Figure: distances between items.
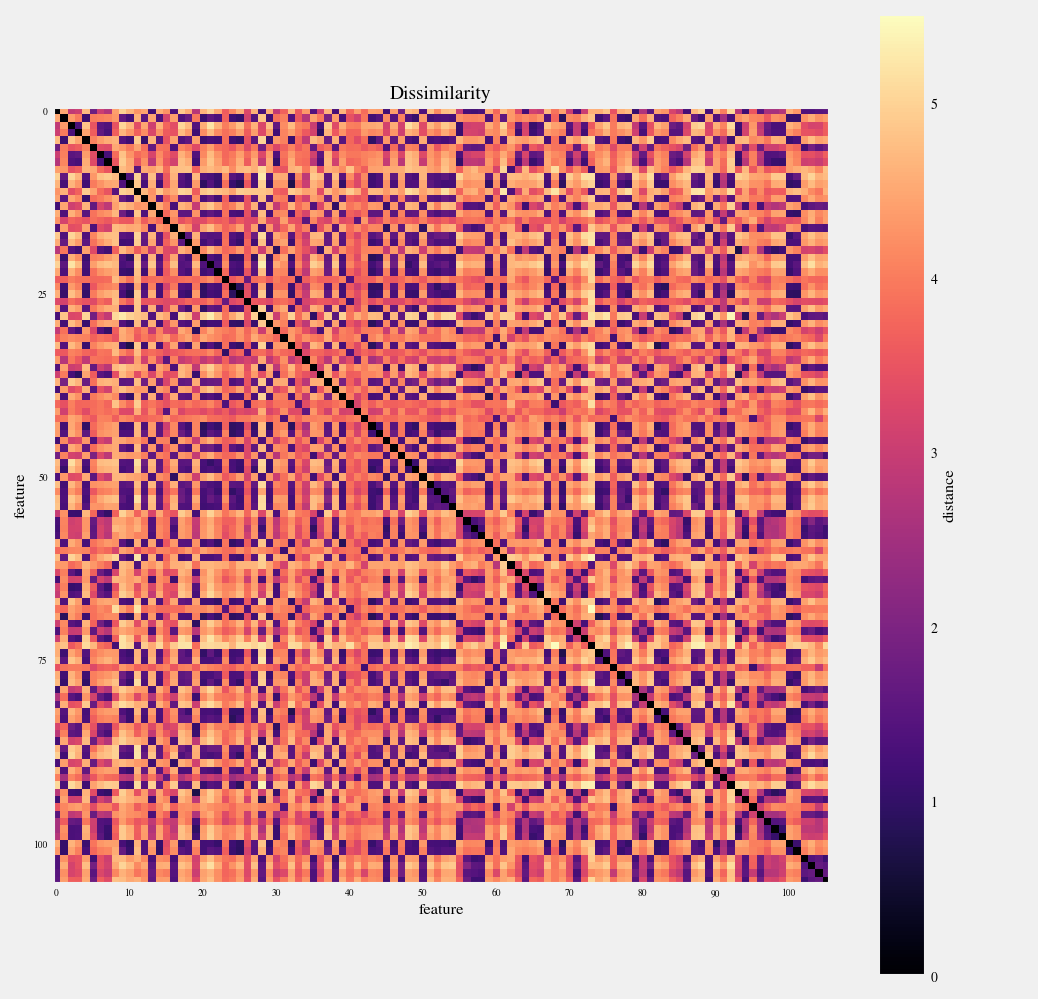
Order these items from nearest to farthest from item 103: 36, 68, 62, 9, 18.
36, 68, 62, 18, 9
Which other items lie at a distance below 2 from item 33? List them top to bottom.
23, 26, 40, 68
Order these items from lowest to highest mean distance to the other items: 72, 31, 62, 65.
65, 72, 31, 62
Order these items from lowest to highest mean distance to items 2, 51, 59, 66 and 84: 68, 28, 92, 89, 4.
4, 92, 89, 28, 68
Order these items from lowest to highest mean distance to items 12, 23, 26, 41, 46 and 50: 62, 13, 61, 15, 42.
61, 15, 13, 42, 62
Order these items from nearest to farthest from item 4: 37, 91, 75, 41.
75, 37, 91, 41
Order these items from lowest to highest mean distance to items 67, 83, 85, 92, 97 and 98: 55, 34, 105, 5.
55, 34, 5, 105
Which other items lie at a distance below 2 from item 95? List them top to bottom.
31, 42, 60, 76
